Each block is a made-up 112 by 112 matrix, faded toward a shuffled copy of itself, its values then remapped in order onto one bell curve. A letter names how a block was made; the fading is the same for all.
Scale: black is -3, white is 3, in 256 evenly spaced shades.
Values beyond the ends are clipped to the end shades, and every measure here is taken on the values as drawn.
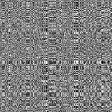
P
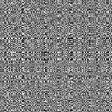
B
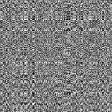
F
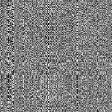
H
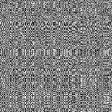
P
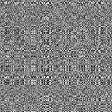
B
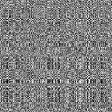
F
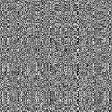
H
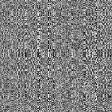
H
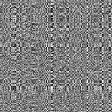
P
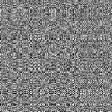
F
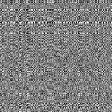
B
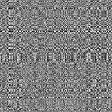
B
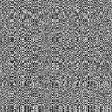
P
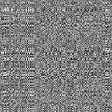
F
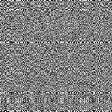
B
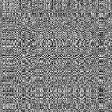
B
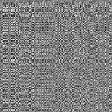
P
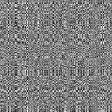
P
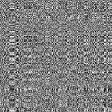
F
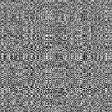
F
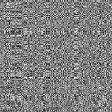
F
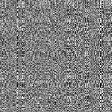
H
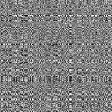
B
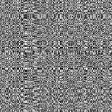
B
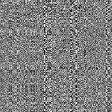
H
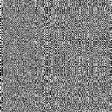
H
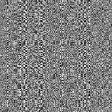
H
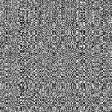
F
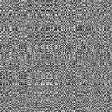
B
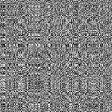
F
